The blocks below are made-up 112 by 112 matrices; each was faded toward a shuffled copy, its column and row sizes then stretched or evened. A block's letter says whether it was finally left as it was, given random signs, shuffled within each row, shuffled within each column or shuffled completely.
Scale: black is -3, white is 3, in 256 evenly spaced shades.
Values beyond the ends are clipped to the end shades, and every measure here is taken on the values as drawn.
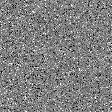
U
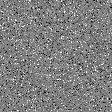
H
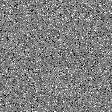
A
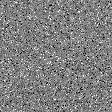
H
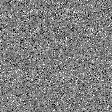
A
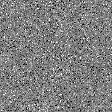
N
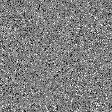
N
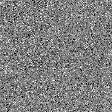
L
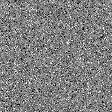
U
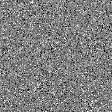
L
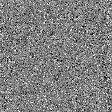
U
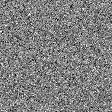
H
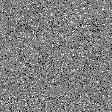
N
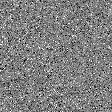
H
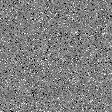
A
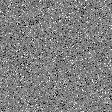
H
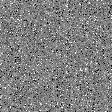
U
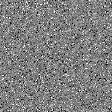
L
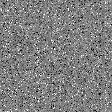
U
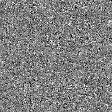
N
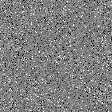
U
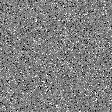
H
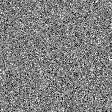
H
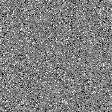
L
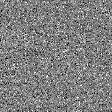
L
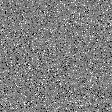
H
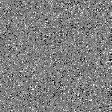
L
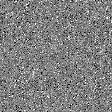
L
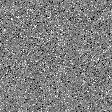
A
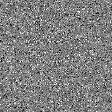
L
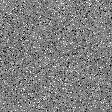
H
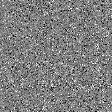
N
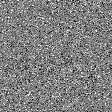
A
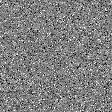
H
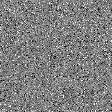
L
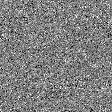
A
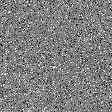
U
